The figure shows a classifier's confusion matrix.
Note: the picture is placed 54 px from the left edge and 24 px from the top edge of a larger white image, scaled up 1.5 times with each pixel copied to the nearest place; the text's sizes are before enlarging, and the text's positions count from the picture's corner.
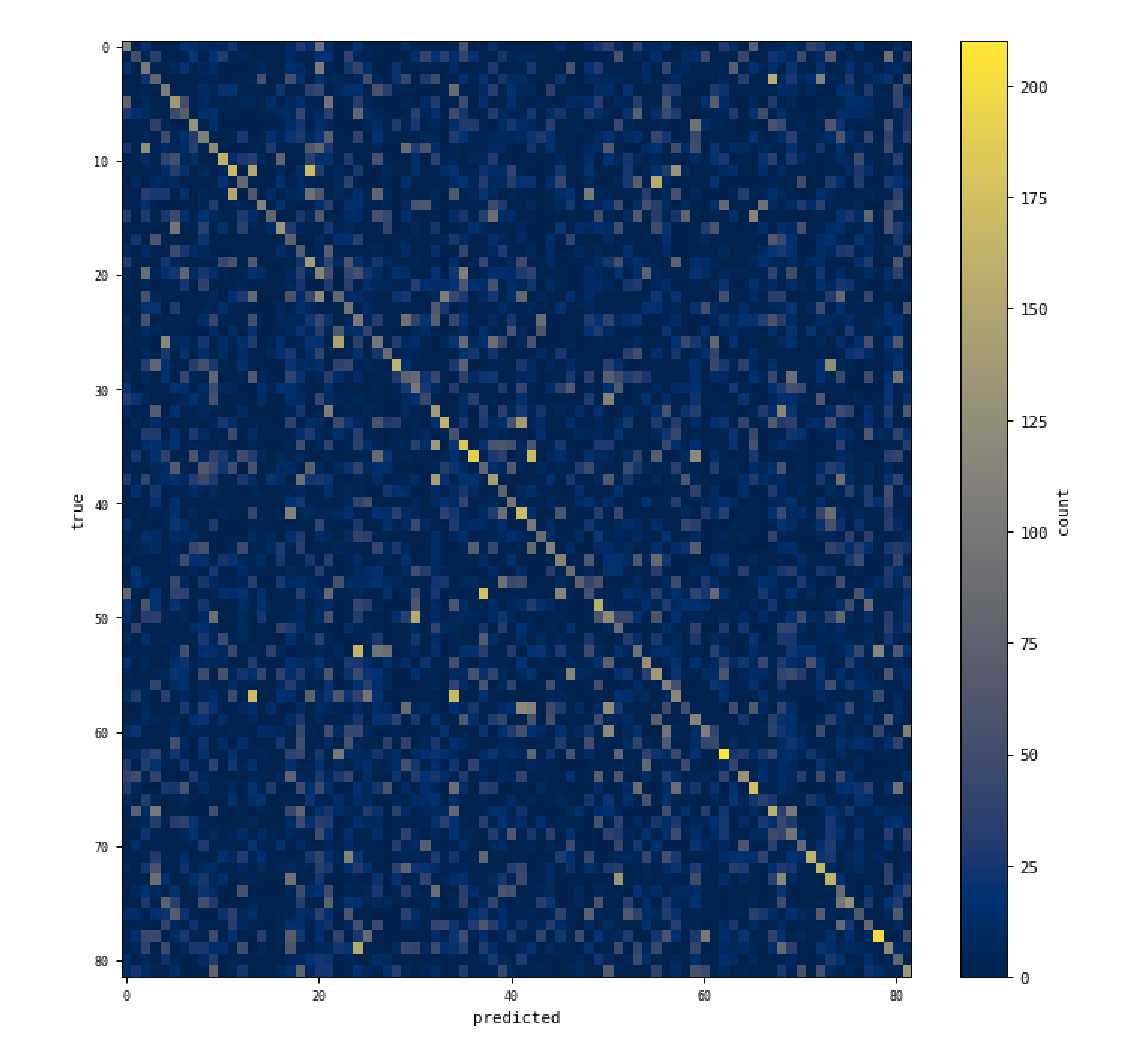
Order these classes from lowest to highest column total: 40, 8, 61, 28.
28, 61, 40, 8
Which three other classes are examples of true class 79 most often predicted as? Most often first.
24, 68, 17
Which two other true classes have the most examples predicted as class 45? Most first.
48, 41
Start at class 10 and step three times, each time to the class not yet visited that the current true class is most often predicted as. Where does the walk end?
21
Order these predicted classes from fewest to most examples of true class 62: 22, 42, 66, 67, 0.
0, 66, 67, 42, 22
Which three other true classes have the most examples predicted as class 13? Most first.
57, 11, 22
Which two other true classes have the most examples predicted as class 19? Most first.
11, 13
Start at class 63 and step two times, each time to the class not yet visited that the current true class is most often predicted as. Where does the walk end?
50
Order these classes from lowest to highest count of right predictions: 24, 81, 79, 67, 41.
24, 79, 81, 67, 41
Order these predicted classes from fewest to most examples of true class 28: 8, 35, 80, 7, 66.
66, 80, 7, 8, 35
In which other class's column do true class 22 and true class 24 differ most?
33
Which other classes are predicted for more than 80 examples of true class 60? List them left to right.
50, 56, 81
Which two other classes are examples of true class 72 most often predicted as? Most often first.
29, 3
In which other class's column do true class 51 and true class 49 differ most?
77
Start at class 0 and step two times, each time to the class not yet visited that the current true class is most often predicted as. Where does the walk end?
35
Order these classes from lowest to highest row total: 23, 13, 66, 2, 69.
66, 23, 2, 69, 13
